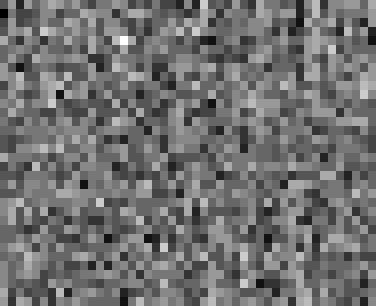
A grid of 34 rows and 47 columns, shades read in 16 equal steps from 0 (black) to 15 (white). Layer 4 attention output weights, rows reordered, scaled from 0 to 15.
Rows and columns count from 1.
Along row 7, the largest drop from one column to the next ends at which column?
12
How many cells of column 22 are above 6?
17
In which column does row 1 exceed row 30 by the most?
26
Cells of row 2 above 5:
33
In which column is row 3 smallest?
38
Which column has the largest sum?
6
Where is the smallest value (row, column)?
2, 1
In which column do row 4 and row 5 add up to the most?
16
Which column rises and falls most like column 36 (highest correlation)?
11
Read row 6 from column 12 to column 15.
10 6 7 5
